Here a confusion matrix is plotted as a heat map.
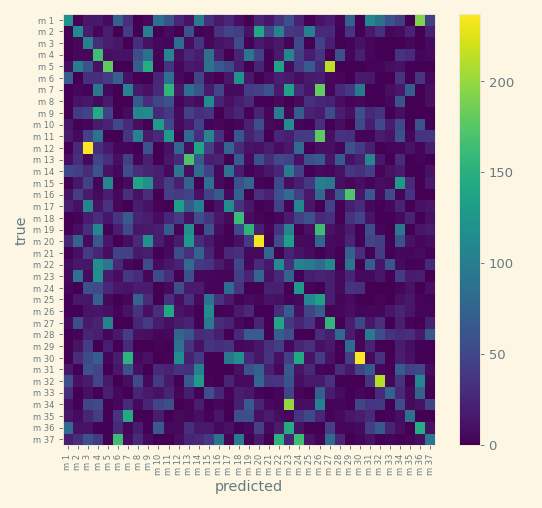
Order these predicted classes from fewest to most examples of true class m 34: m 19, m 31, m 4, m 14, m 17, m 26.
m 17, m 14, m 31, m 4, m 19, m 26
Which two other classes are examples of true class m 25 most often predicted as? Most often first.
m 26, m 15
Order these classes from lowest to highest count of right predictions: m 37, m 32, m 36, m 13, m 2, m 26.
m 26, m 37, m 2, m 36, m 13, m 32
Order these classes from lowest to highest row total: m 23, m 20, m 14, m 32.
m 23, m 14, m 32, m 20
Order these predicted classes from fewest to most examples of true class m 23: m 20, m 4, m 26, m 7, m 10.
m 26, m 7, m 10, m 20, m 4
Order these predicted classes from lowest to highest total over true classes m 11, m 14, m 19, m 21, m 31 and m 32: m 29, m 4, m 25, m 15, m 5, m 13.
m 5, m 25, m 29, m 15, m 13, m 4
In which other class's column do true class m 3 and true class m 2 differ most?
m 20
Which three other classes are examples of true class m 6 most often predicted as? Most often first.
m 18, m 11, m 1
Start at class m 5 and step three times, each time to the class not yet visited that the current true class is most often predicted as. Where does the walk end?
m 4
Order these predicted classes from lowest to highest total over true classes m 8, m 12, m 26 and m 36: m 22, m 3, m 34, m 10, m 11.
m 22, m 34, m 10, m 11, m 3
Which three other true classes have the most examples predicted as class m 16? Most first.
m 37, m 5, m 7
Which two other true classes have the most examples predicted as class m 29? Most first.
m 16, m 22
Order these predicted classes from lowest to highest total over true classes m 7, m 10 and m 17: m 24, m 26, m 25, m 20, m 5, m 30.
m 25, m 5, m 20, m 24, m 30, m 26
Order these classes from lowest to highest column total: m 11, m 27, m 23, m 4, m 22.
m 27, m 11, m 22, m 4, m 23
